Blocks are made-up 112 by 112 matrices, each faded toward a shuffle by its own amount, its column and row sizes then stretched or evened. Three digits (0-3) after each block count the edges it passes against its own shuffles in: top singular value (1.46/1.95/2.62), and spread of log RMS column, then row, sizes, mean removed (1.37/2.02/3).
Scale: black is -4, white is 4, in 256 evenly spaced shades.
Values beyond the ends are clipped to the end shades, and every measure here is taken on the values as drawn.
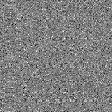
2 0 1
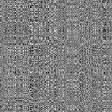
3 3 2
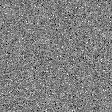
1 0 0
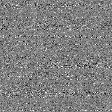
0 0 3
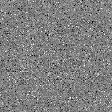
1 0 1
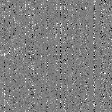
1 3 1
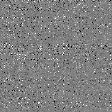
1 2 2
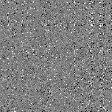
2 2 1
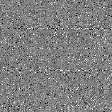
2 1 2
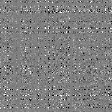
1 3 3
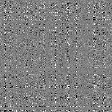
1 3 3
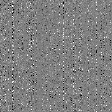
0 3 0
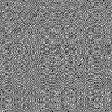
3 0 1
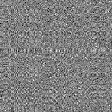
3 1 1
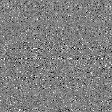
2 0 2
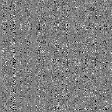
1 3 2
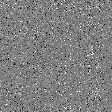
0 2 1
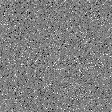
1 0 0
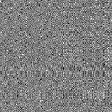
3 2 0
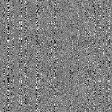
2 3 0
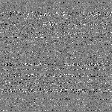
0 0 3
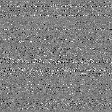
0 0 3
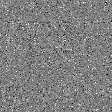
1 0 1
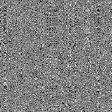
2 2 0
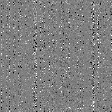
1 3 1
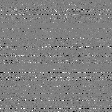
1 0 3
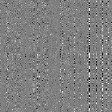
3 3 1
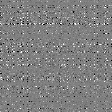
2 2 3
